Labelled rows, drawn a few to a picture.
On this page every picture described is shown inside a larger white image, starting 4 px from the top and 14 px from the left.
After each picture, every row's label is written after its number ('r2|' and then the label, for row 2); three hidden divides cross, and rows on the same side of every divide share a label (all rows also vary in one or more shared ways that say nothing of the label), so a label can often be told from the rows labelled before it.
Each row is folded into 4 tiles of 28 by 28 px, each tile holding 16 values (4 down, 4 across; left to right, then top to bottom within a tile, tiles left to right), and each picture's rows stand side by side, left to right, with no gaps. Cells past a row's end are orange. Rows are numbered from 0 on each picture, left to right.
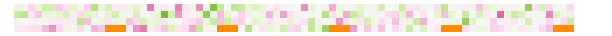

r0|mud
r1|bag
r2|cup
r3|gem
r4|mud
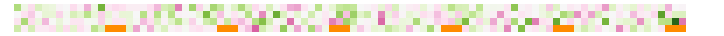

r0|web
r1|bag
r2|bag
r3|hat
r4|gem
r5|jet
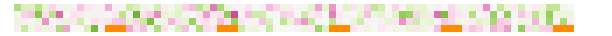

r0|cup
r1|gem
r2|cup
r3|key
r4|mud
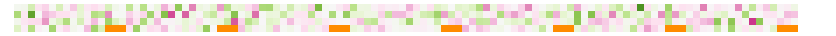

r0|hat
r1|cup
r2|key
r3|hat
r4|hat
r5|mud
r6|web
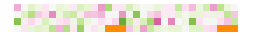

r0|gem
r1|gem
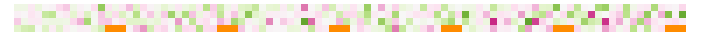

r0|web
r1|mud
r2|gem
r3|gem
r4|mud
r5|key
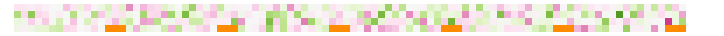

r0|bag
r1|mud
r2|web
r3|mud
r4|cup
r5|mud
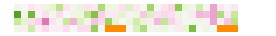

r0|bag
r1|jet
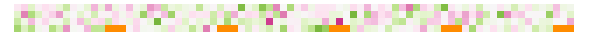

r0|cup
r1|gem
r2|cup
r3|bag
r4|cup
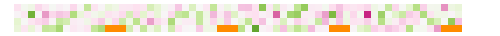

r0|hat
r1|web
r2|key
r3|key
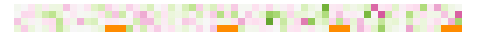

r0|web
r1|key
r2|web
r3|hat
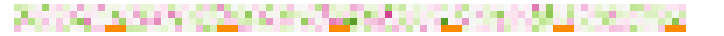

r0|gem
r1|cup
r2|mud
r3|gem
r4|web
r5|key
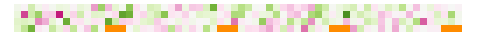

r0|cup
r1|web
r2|bag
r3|gem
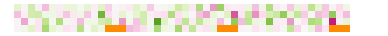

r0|cup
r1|gem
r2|key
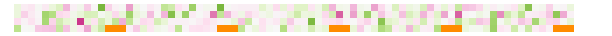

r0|web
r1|mud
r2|web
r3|hat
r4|key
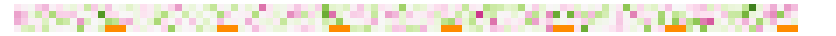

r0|cup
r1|web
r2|hat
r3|jet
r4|key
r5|jet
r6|key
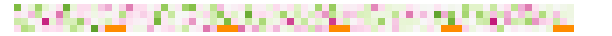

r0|jet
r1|key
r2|mud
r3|gem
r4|hat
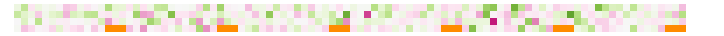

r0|bag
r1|mud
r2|key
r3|key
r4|jet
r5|key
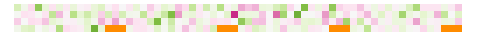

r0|web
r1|bag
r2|mud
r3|key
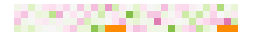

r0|cup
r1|bag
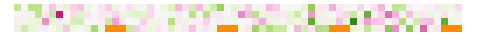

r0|cup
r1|bag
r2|cup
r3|gem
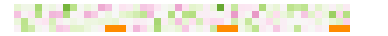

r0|jet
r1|bag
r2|key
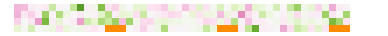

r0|key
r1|hat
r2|jet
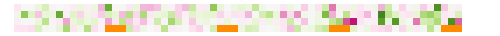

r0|mud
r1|bag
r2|cup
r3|web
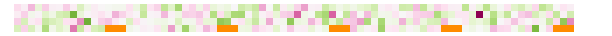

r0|web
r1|gem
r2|hat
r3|jet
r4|key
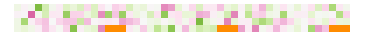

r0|key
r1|cup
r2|mud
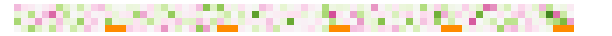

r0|gem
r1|mud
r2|hat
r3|gem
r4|hat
